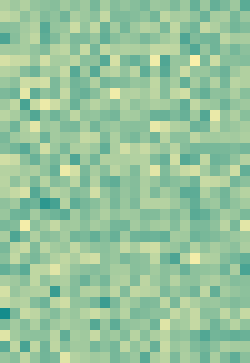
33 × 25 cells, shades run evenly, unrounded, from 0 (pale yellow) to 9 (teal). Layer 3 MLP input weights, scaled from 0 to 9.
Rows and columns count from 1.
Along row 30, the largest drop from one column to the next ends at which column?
17
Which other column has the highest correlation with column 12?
16
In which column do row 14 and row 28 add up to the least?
13
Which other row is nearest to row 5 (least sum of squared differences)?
1
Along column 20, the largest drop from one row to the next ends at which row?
6
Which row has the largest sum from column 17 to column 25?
31
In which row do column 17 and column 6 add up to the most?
27
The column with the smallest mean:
7
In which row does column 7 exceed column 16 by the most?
12
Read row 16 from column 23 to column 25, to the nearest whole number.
4 2 6
